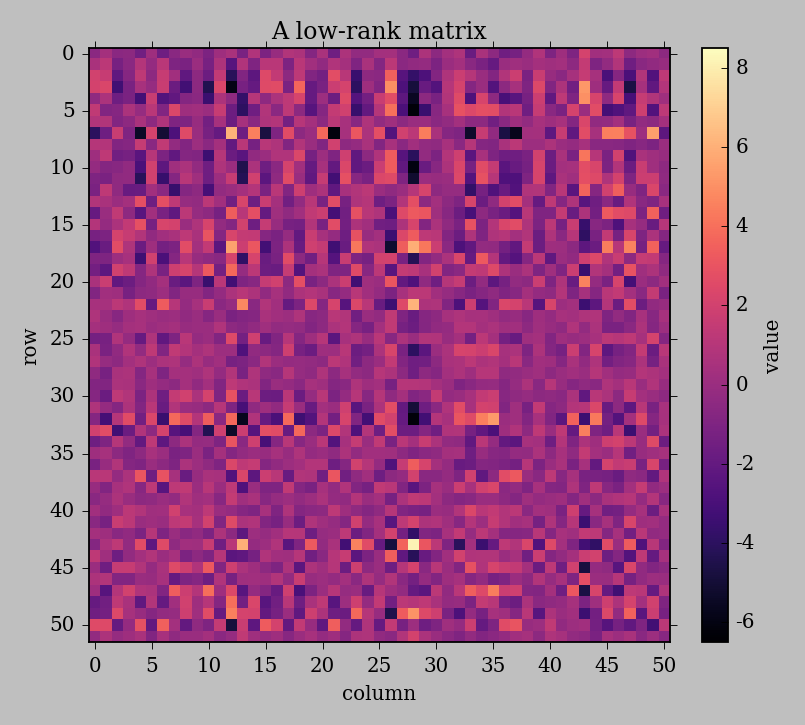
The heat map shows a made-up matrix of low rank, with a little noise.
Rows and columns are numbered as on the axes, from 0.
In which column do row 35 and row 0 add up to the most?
43
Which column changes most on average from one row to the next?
28
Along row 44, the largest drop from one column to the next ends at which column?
27
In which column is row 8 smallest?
12
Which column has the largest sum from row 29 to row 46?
35
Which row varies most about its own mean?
7
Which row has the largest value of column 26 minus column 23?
3
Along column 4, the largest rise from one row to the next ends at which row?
8
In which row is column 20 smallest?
50
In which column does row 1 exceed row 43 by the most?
26
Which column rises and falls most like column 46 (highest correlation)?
41
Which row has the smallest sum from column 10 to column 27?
5
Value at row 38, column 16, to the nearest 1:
-1
